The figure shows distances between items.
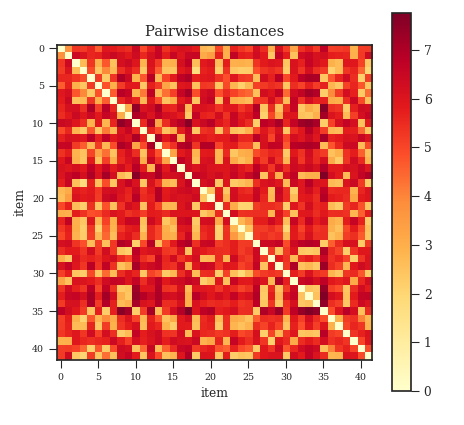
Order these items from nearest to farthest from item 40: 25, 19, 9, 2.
25, 2, 19, 9
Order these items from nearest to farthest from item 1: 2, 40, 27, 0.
0, 40, 27, 2
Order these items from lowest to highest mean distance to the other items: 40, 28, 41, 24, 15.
24, 41, 15, 40, 28
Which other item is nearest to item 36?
3
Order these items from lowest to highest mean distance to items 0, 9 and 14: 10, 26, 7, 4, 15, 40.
7, 15, 40, 4, 26, 10
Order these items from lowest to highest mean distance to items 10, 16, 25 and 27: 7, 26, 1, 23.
7, 26, 23, 1
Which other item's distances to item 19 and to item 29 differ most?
31
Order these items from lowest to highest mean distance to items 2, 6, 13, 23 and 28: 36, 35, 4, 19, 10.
36, 4, 35, 10, 19
